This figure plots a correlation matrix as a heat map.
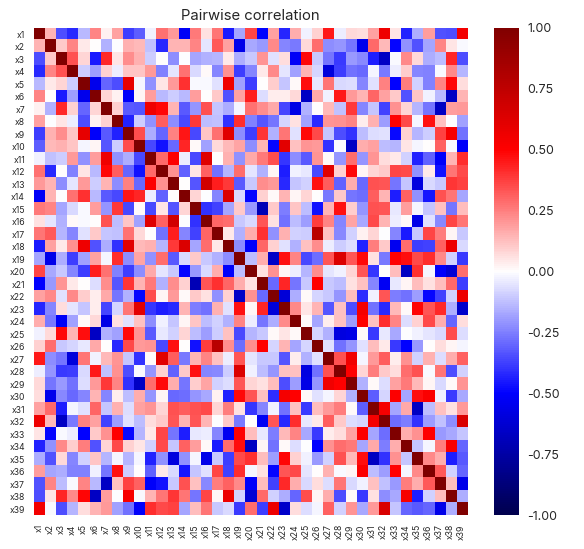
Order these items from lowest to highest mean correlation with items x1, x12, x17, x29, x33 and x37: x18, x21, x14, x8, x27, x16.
x14, x18, x21, x16, x8, x27
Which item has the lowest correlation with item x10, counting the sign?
x29
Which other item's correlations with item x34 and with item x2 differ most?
x19
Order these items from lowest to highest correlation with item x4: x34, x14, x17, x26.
x17, x26, x34, x14
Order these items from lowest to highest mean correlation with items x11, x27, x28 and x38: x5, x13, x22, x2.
x2, x22, x5, x13
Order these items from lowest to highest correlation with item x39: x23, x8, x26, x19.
x23, x19, x8, x26
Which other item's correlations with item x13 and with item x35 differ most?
x16
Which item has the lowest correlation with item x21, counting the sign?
x15
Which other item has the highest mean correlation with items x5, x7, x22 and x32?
x39
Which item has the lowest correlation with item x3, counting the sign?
x32
